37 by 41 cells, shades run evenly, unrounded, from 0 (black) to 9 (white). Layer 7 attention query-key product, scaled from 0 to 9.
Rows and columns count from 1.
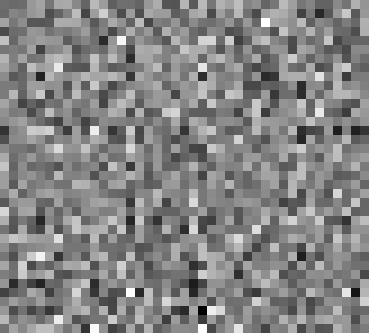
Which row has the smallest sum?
32
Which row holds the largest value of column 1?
24
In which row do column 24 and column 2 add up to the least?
25
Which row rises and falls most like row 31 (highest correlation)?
5
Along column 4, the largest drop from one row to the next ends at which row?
30
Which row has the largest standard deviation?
15
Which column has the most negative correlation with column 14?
27
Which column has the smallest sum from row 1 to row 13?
31
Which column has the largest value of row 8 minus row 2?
7
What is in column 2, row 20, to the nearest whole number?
4
